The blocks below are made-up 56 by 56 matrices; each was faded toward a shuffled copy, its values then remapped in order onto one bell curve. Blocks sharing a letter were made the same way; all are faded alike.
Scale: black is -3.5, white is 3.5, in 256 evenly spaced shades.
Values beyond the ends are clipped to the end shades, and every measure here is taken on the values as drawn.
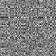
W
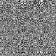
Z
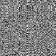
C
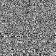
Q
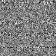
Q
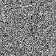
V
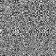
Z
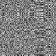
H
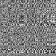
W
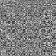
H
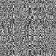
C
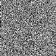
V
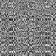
H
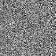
V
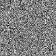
V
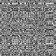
W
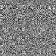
Z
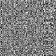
C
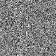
V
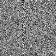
V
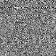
Q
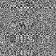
Z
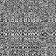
W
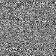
Q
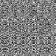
W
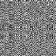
H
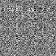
Z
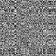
H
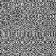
H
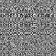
W
